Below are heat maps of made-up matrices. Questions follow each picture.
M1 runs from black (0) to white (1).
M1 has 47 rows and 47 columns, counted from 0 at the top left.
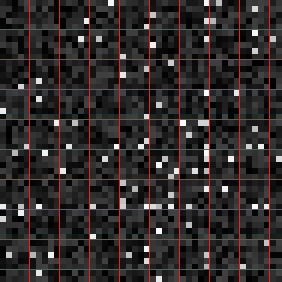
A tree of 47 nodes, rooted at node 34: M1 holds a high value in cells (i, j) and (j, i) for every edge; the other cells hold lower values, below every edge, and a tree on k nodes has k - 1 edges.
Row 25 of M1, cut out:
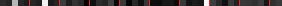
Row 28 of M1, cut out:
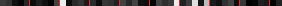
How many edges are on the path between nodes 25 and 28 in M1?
2
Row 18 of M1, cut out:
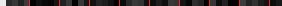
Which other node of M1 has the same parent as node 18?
36
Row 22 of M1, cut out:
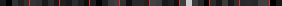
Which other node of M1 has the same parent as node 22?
37
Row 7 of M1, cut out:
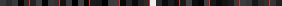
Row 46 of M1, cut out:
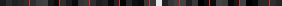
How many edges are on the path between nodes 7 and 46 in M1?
4
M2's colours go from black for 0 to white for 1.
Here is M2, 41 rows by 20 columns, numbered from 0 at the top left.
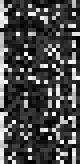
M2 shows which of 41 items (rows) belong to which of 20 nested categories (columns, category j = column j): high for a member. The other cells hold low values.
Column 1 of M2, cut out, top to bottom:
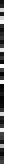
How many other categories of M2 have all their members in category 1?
4
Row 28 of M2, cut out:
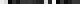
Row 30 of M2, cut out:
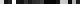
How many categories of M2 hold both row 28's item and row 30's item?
1
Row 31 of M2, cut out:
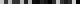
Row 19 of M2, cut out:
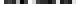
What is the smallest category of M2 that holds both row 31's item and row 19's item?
7
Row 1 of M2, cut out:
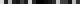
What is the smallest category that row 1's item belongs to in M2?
2
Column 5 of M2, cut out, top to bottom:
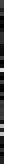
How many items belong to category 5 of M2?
3
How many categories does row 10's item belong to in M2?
2
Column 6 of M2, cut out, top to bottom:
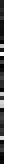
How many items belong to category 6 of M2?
6
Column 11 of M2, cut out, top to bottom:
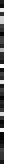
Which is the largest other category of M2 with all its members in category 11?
13
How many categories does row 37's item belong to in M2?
4
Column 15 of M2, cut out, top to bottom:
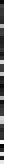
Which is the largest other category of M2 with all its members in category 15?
17
